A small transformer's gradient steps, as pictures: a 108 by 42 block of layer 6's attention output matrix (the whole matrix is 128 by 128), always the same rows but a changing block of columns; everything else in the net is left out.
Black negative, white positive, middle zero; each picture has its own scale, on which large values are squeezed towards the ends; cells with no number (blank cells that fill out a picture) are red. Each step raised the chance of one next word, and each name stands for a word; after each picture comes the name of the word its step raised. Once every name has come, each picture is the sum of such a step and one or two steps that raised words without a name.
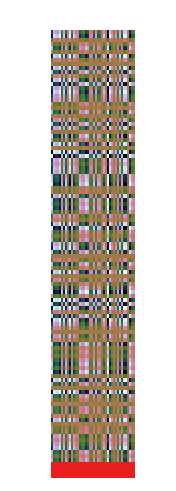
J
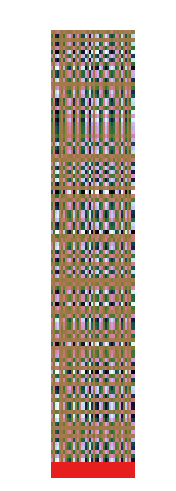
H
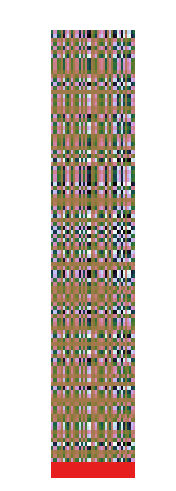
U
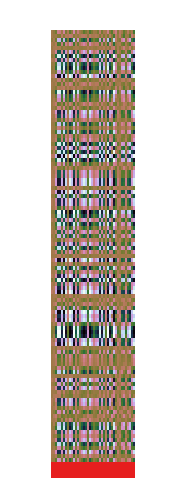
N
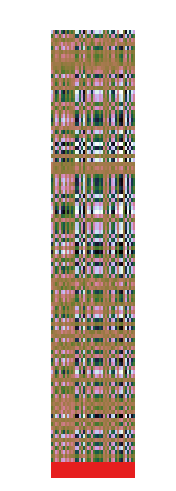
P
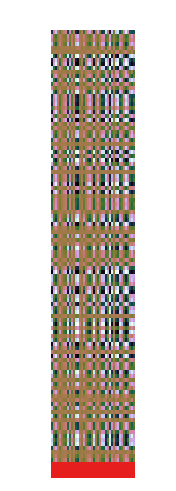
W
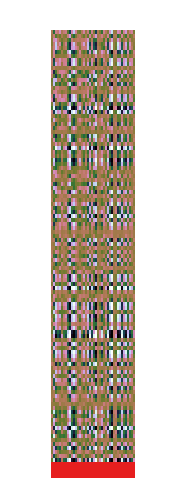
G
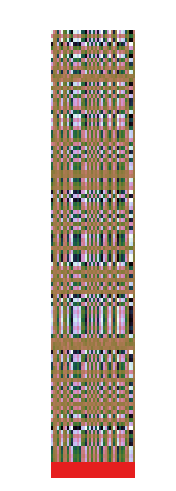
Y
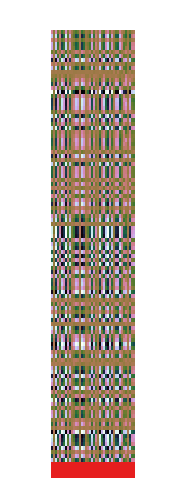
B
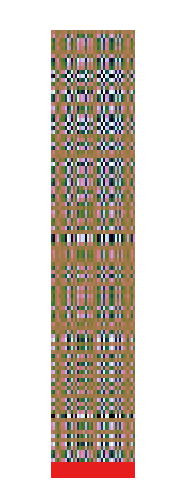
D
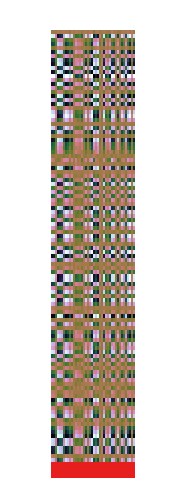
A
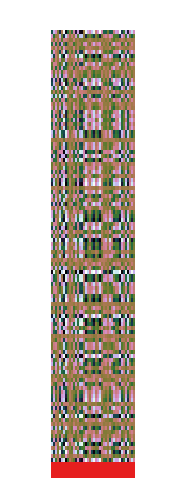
W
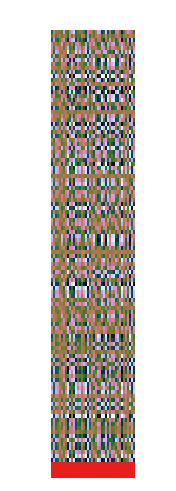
D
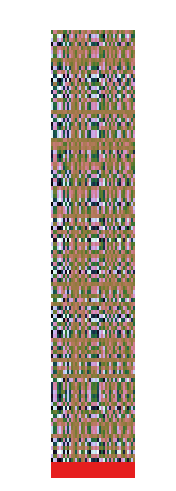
J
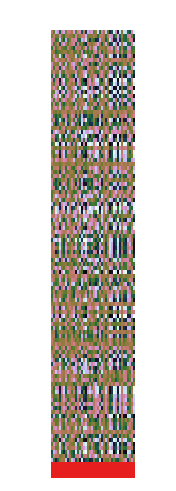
P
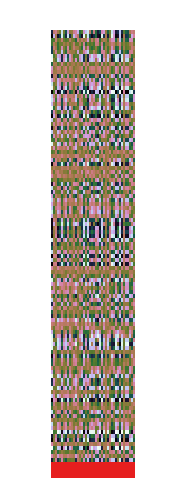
B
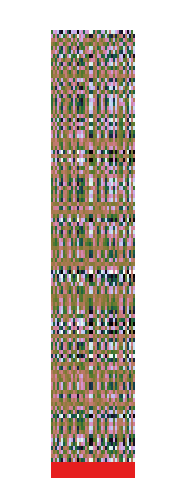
W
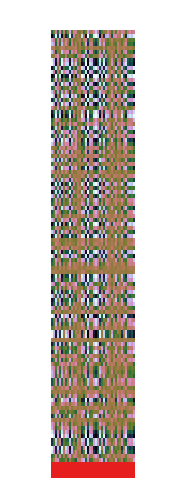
A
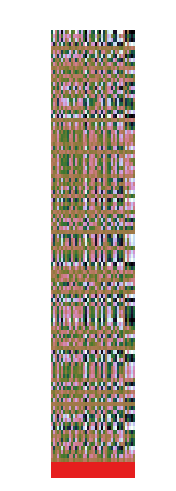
Y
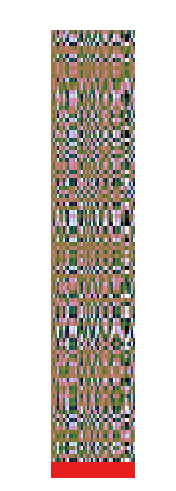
N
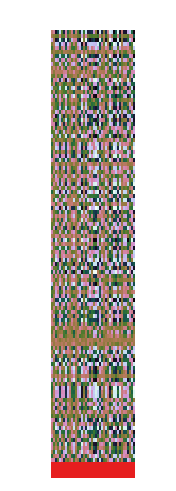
Y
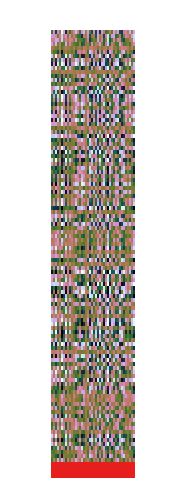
W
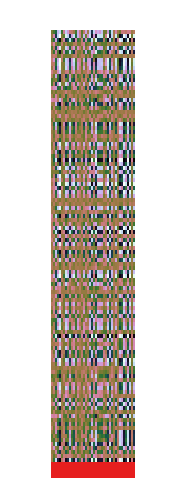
U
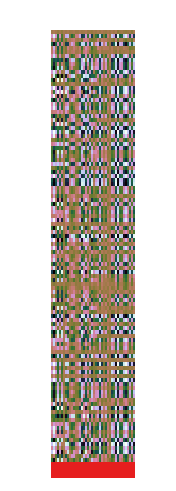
D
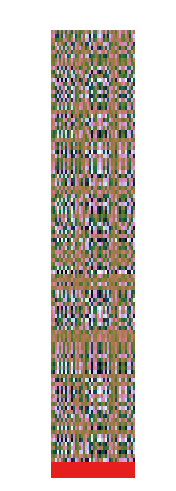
J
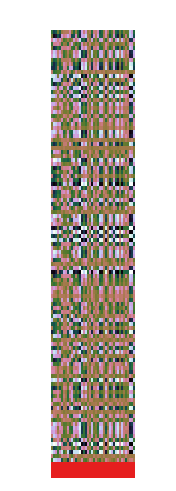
U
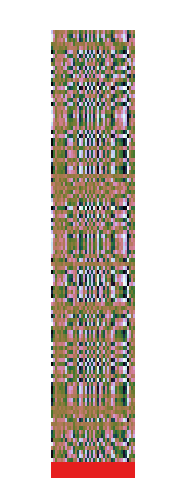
A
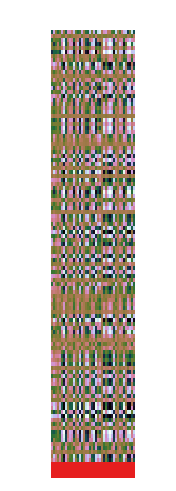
H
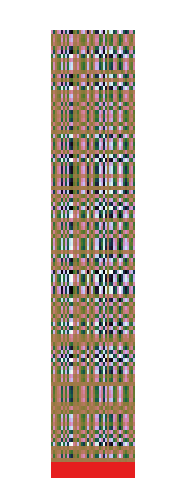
W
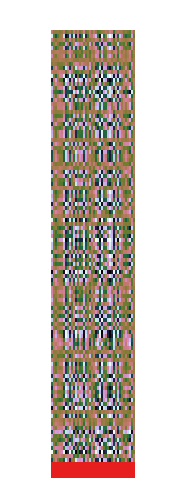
B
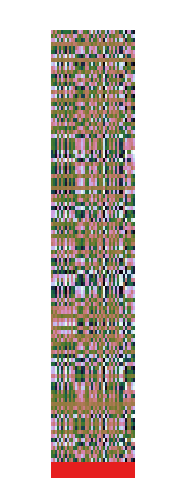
W
